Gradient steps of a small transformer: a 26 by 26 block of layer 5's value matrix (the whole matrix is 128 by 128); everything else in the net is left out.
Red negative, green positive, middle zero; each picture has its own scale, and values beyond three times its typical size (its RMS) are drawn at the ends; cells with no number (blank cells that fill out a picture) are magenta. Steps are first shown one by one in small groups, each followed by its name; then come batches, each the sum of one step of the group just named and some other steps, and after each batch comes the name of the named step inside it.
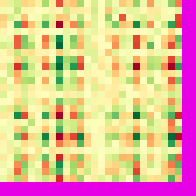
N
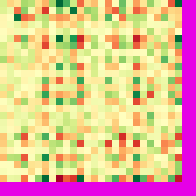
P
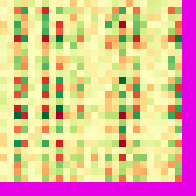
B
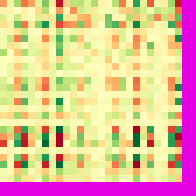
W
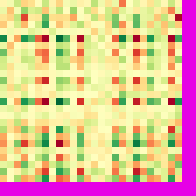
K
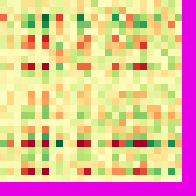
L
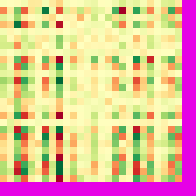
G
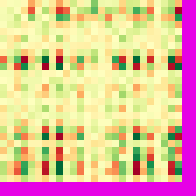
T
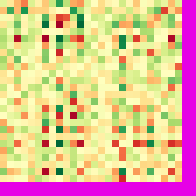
B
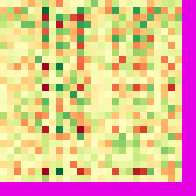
T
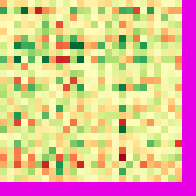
B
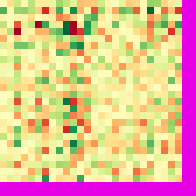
P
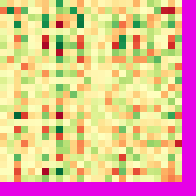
B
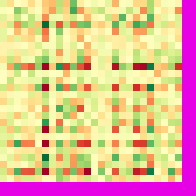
L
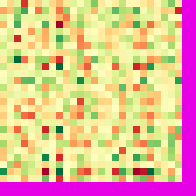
G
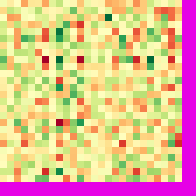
K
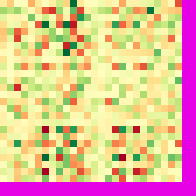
B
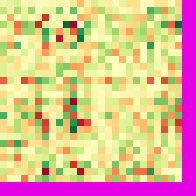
L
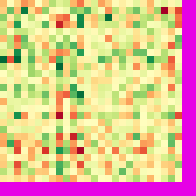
N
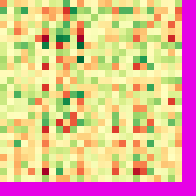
K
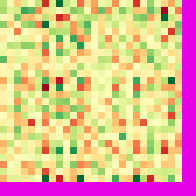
P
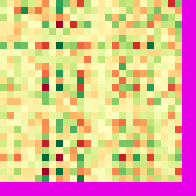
P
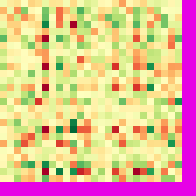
K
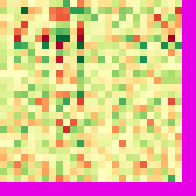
K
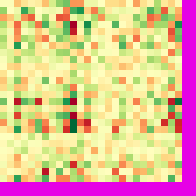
K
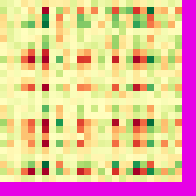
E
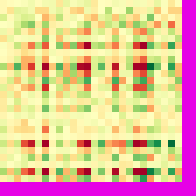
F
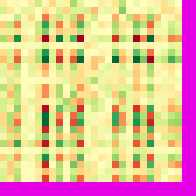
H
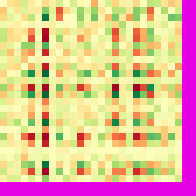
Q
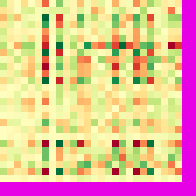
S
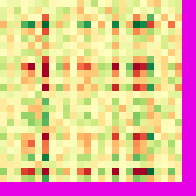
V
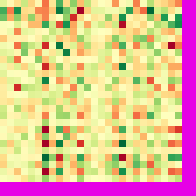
S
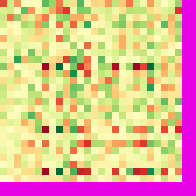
F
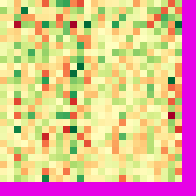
V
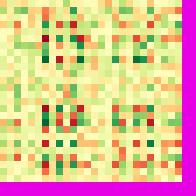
H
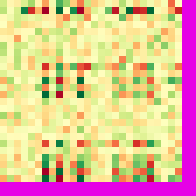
F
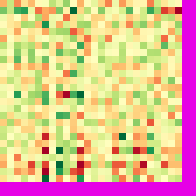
V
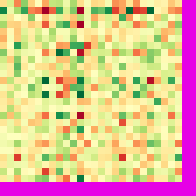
F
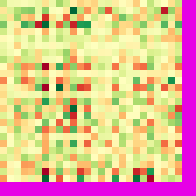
V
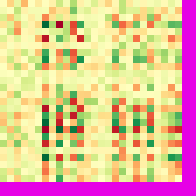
H
